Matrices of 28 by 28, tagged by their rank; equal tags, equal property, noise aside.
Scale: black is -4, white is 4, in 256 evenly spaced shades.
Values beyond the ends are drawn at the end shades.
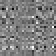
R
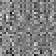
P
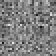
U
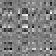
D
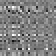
D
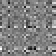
D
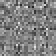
P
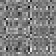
R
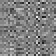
R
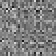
P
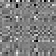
R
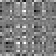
D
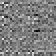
P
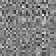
U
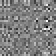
R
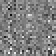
P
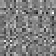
P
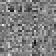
U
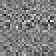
P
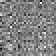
P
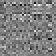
R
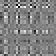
D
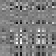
D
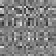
D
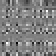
D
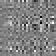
R
